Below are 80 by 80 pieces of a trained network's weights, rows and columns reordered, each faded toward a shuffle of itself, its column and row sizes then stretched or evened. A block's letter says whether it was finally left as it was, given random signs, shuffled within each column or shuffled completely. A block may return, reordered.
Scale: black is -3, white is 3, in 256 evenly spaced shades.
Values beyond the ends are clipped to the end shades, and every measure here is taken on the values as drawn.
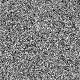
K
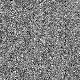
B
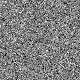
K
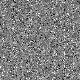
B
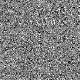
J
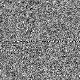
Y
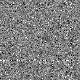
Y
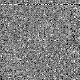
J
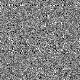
Y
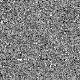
Y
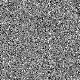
B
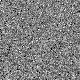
K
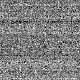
J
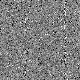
B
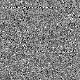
Y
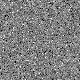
K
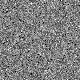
K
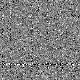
Y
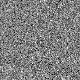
B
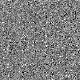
Y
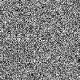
J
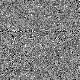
Y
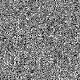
J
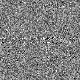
Y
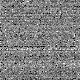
J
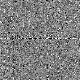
Y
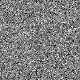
B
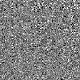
J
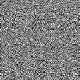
J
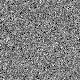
K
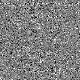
Y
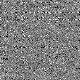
Y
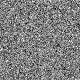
K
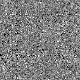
Y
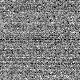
J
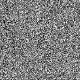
Y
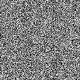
B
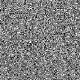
J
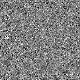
Y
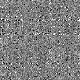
J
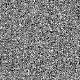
B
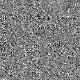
Y
